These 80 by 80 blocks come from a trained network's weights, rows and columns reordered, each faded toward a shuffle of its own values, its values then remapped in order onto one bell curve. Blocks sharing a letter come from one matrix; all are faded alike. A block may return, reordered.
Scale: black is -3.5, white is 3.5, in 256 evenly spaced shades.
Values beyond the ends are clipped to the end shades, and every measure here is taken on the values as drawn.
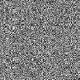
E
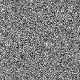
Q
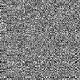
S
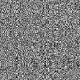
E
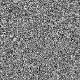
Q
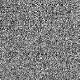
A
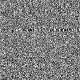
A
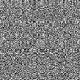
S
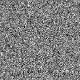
Q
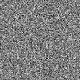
Q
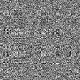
S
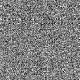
A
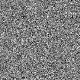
Q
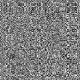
E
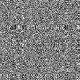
S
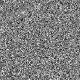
Q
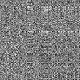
S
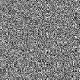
E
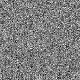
Q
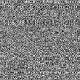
S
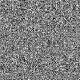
A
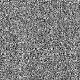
A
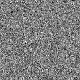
Q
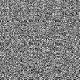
S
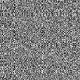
E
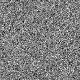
Q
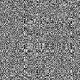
E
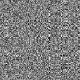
E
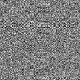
S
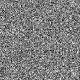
A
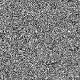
Q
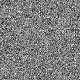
Q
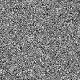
Q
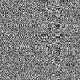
S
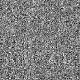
A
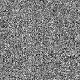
A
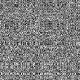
S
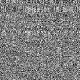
S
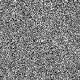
Q
